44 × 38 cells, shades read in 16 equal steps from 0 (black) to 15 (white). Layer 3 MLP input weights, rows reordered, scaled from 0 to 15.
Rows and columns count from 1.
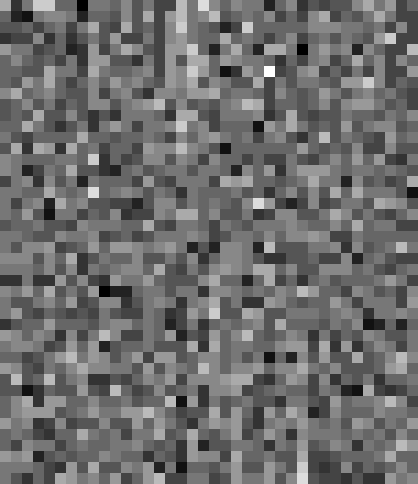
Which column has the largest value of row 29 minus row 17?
20
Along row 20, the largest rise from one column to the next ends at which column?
6
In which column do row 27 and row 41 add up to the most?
28
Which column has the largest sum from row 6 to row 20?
18
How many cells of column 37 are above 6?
14
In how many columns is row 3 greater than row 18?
11
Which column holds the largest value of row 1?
19
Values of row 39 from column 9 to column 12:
5 8 5 5
